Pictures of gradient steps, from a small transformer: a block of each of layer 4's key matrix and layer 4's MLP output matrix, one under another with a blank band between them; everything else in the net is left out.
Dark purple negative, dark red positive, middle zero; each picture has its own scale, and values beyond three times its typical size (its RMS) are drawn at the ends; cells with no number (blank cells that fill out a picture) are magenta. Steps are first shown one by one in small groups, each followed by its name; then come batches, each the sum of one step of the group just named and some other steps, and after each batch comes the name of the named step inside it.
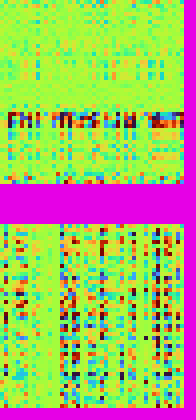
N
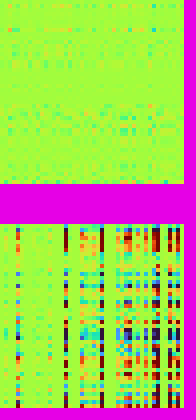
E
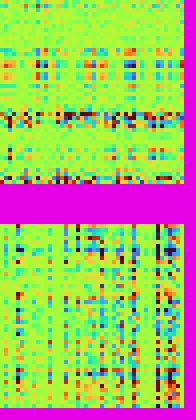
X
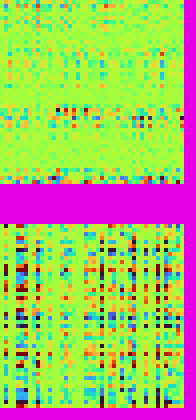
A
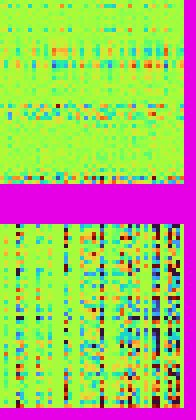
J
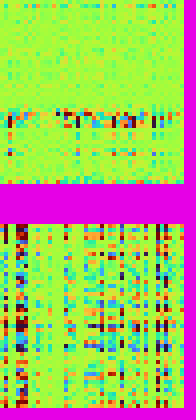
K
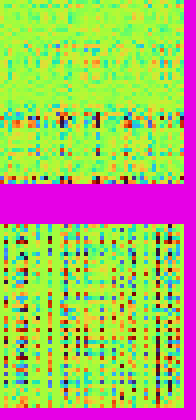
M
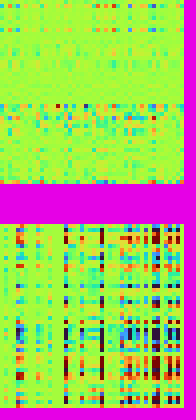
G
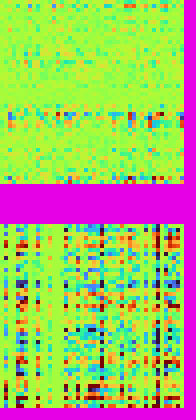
E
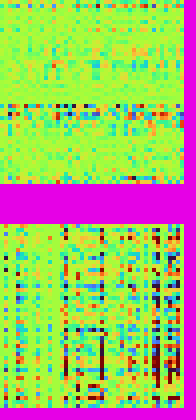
G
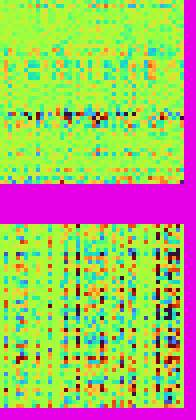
M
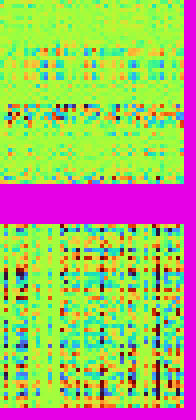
X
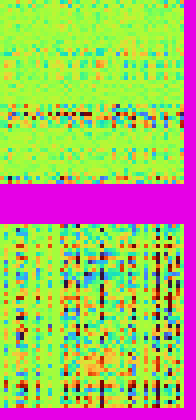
E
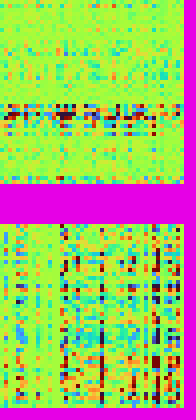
G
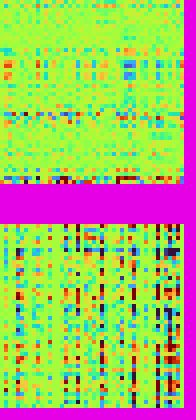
X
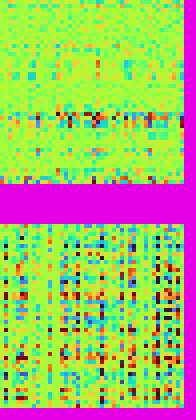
M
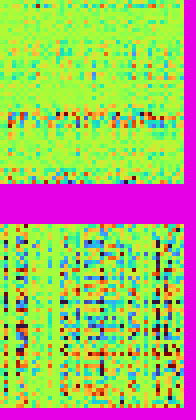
K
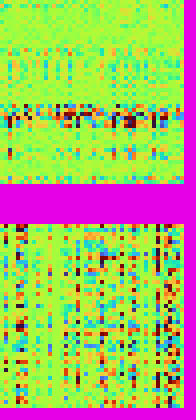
K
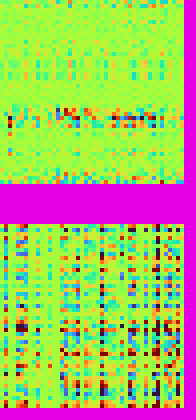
K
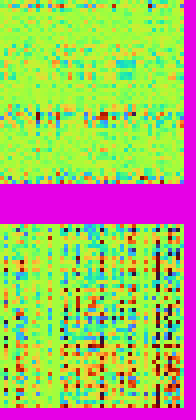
E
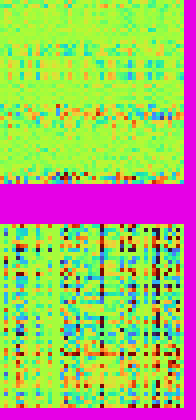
G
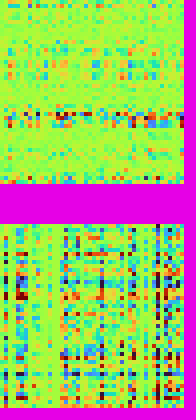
X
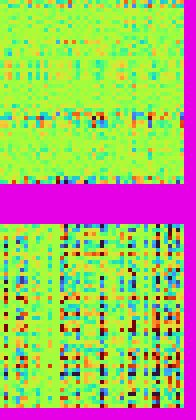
J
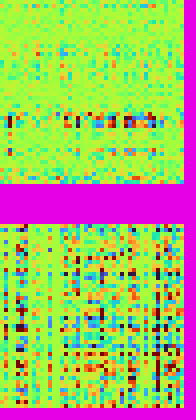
K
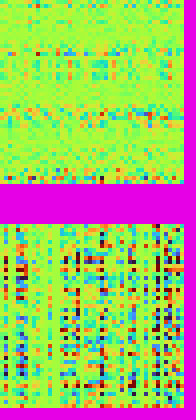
N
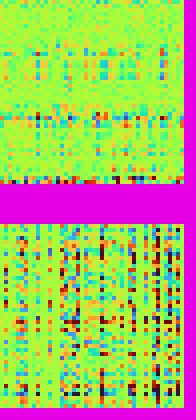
M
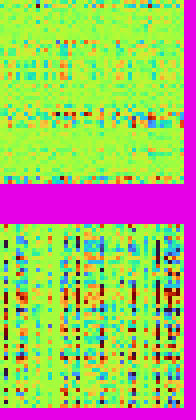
X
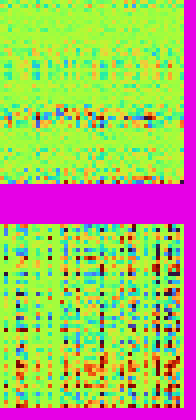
J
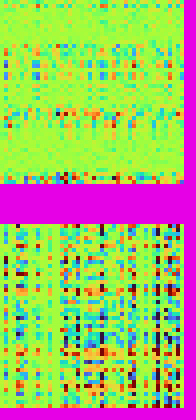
J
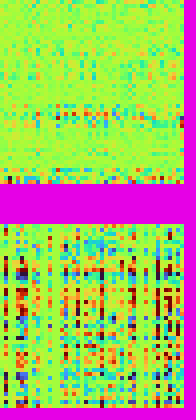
A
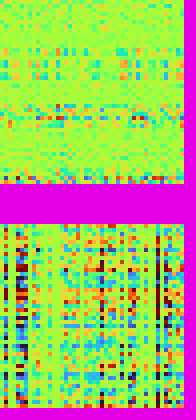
A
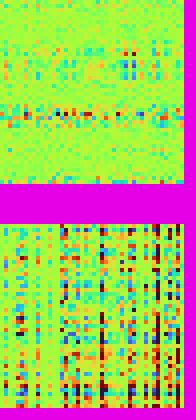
E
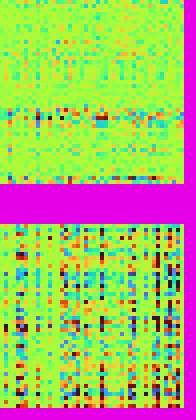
J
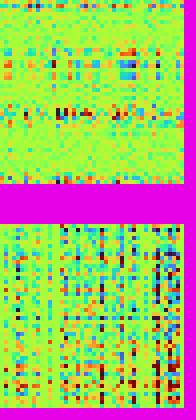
X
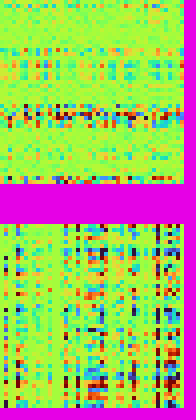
X
